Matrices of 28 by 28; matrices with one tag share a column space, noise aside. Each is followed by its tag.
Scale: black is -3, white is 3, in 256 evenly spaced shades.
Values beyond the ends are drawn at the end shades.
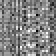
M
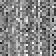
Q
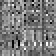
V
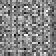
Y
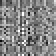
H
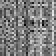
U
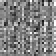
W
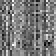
V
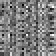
Y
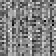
U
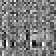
V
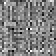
W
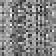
Y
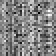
Y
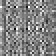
Q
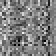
H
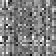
H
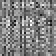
U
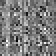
H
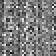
Q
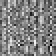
H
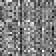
W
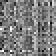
W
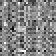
W
